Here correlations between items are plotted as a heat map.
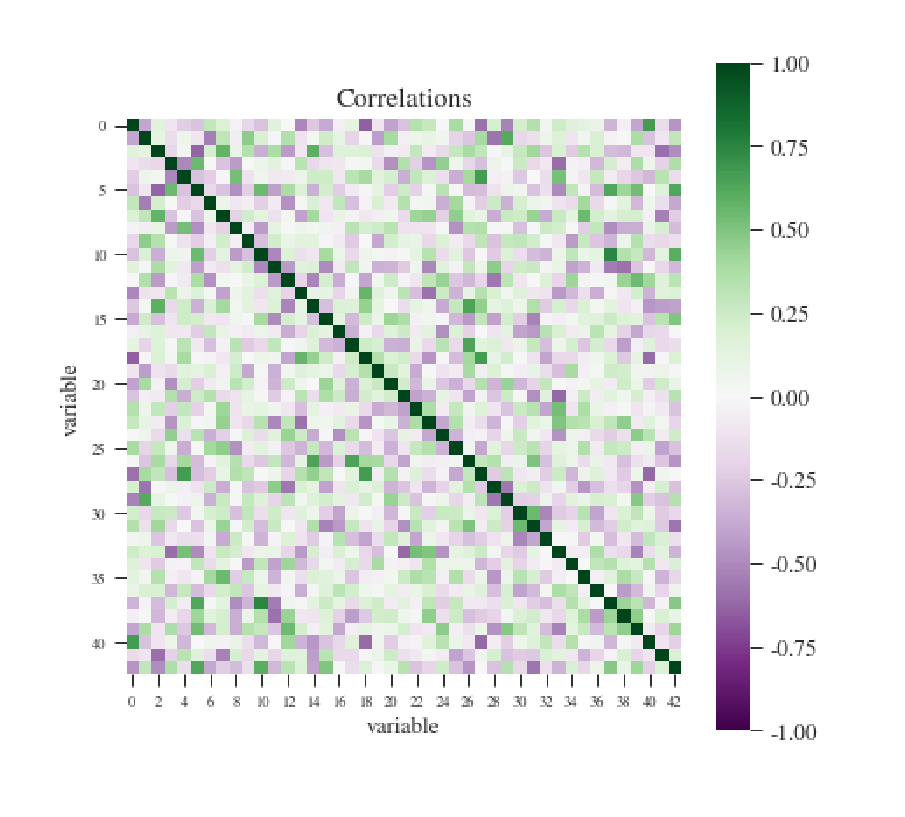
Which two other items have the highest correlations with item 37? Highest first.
10, 5
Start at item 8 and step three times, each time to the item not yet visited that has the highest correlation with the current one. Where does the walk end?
18
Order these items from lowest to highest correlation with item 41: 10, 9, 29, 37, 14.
14, 29, 9, 37, 10
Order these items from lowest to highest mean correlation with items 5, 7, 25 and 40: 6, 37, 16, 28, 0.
28, 16, 6, 37, 0
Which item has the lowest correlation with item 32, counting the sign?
30
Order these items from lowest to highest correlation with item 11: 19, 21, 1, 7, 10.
10, 19, 21, 7, 1
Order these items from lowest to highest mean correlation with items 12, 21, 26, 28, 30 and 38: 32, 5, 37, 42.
32, 42, 37, 5
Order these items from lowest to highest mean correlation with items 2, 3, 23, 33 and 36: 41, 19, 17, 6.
41, 19, 6, 17
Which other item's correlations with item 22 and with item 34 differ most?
19
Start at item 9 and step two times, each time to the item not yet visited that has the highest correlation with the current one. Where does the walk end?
29
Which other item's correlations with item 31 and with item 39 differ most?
42
